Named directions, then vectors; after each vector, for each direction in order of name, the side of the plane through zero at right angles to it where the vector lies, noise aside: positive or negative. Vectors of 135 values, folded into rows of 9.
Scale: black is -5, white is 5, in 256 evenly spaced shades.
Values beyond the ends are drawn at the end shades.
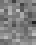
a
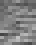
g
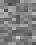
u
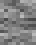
positive, negative, positive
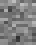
negative, negative, negative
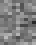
positive, negative, negative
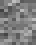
negative, positive, negative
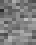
negative, positive, negative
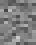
positive, positive, positive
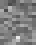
positive, positive, positive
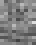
negative, negative, positive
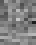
positive, positive, negative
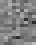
positive, negative, negative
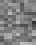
positive, negative, negative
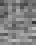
positive, positive, negative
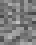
positive, negative, negative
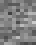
negative, positive, positive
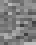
positive, negative, negative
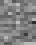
positive, negative, negative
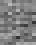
positive, negative, negative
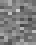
positive, negative, negative
